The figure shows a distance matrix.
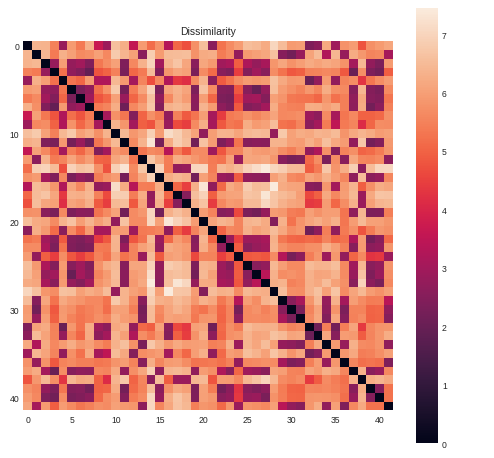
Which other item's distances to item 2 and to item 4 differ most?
32
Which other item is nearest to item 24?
30
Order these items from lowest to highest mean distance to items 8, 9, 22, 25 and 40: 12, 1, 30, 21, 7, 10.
7, 12, 21, 30, 1, 10
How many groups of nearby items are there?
5
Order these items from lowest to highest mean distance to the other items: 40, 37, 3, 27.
3, 40, 37, 27
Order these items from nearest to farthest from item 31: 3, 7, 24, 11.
24, 3, 7, 11
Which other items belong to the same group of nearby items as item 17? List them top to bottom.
14, 18, 38
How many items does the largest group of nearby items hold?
16
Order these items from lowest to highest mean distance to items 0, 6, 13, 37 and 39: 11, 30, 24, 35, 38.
11, 24, 30, 35, 38
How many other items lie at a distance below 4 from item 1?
8
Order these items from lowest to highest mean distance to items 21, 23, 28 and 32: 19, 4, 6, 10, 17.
4, 6, 19, 10, 17
